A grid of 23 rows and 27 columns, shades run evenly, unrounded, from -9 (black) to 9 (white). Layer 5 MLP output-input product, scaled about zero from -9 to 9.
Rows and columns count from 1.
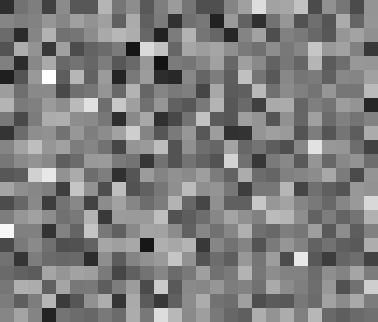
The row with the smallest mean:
19
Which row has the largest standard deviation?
6
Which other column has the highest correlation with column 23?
11
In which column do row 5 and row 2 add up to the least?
12
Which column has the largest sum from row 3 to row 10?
4
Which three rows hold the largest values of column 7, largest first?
8, 17, 16
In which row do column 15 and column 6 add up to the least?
18
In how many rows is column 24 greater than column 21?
7
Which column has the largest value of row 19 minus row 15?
22
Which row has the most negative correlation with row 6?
23
